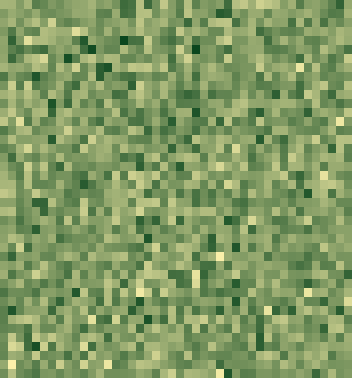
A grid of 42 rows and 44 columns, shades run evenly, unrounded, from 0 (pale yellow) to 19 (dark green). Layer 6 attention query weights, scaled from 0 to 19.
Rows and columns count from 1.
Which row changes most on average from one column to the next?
35
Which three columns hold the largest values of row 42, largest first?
29, 40, 5
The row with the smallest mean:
8
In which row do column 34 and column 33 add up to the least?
1
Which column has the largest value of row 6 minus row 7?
12
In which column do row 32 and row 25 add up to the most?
30
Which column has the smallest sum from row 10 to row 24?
4
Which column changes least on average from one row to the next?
31
